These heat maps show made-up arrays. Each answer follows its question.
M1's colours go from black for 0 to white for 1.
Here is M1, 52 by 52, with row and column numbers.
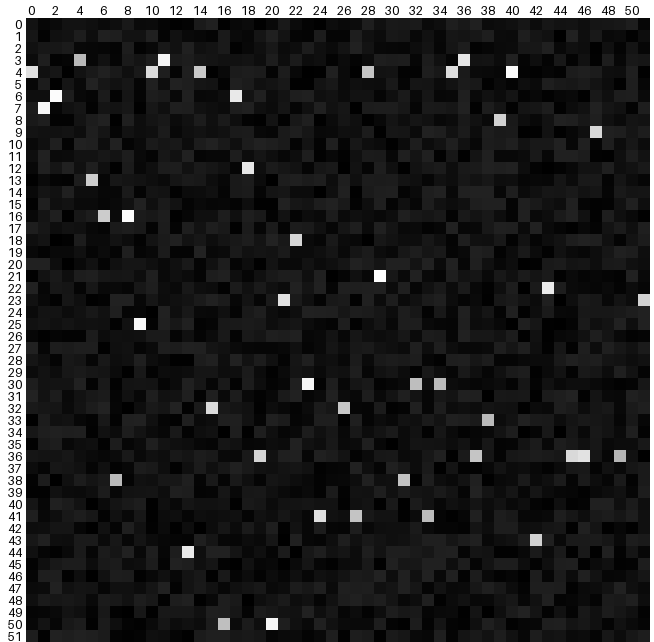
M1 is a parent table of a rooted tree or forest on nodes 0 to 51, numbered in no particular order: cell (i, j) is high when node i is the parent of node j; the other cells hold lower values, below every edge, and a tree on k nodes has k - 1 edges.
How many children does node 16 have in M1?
2
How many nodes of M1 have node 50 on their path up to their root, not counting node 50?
7
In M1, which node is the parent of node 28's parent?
3
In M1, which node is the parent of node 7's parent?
33
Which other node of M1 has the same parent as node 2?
17
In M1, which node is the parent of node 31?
38
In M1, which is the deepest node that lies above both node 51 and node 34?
30
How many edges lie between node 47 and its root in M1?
2
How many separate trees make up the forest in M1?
8
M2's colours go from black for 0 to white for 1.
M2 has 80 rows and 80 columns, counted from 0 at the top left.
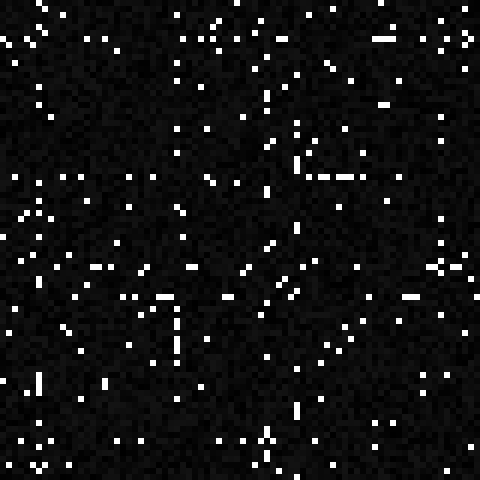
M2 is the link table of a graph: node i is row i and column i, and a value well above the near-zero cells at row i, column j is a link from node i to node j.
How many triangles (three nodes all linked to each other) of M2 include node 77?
6
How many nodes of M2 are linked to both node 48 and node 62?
0
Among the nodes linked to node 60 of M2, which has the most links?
node 29
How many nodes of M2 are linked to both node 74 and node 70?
2
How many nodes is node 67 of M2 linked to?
1
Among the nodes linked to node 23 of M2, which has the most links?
node 73
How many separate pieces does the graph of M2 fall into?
6
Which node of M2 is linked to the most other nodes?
node 6
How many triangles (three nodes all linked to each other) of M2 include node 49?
0
